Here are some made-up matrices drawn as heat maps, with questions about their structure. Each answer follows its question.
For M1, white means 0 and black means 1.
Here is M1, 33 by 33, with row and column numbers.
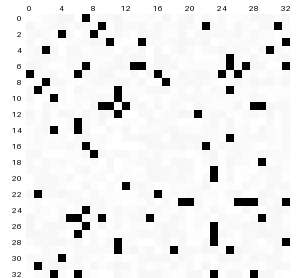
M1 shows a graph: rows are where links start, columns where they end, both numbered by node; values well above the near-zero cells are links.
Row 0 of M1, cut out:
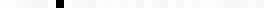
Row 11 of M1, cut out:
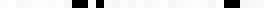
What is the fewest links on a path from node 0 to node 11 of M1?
5
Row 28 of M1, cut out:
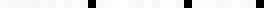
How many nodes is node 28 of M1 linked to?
3
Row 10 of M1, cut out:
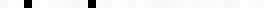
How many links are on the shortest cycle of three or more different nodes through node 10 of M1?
5
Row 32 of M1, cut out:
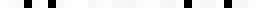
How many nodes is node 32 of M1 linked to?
4
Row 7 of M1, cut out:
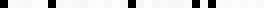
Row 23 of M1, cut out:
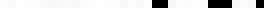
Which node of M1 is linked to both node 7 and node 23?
node 26
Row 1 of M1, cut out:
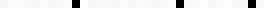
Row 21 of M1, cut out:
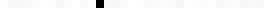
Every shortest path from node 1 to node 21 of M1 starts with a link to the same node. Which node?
node 9
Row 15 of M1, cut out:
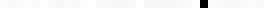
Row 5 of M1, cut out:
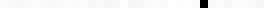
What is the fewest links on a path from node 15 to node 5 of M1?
2
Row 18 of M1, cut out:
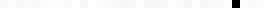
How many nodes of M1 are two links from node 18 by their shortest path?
2
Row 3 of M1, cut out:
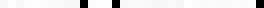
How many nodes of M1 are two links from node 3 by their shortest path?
4
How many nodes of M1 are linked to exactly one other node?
12
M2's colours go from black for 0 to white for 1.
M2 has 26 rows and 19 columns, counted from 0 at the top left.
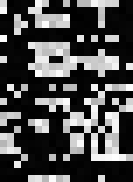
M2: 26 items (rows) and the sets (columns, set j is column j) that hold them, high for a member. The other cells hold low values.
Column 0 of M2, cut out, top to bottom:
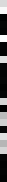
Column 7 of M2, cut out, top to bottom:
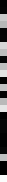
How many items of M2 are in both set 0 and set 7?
1
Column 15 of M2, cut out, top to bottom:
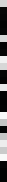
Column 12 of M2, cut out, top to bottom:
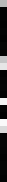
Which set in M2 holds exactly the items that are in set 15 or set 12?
16
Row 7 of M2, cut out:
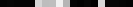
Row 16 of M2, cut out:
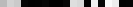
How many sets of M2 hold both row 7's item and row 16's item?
0
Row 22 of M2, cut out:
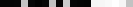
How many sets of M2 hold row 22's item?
9
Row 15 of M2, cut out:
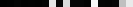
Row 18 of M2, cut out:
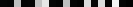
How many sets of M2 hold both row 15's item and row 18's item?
1
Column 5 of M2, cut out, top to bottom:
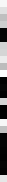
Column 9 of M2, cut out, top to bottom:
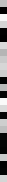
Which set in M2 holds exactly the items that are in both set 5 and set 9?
6
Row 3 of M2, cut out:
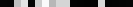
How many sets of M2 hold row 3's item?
8
